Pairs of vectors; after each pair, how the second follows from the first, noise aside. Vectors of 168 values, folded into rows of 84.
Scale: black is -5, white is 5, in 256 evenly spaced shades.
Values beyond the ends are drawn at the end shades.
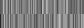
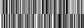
negated, scaled up.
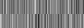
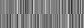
wrapped around.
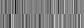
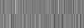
negated, shrunk.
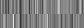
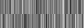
reversed, negated.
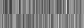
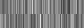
wrapped around.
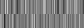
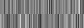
reversed, negated.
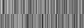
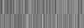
negated, shrunk.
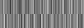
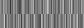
copied.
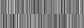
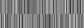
reversed.
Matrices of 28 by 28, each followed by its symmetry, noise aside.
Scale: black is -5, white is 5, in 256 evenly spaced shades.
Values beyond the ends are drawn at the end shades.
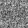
same after a half turn.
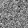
symmetric.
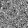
symmetric.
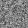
antisymmetric.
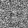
antisymmetric.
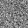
antisymmetric.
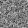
no symmetry.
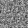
antisymmetric.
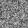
symmetric.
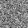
no symmetry.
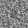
same after a half turn.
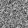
antisymmetric.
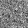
antisymmetric.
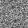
same after a half turn.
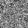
antisymmetric.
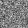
antisymmetric.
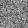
same after a half turn.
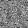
same after a half turn.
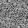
same after a half turn.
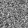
no symmetry.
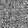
antisymmetric.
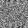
same after a half turn.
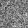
symmetric.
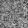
symmetric.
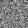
no symmetry.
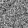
symmetric.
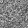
symmetric.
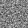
same after a half turn.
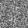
same after a half turn.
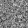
antisymmetric.
